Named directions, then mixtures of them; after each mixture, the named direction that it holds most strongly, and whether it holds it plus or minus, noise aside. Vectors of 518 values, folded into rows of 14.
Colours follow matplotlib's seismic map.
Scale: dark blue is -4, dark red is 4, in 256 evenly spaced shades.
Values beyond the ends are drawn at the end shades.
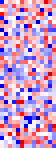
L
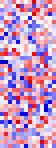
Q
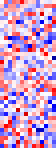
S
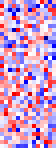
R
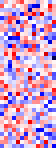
S, plus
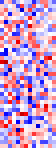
Q, minus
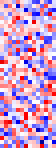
Q, minus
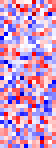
Q, plus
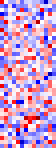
L, minus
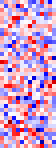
Q, minus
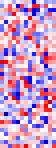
Q, minus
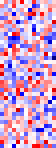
S, plus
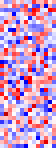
Q, plus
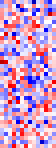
Q, minus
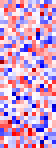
S, plus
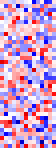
Q, minus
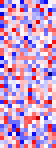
L, minus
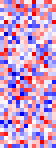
Q, plus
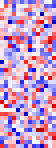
S, minus
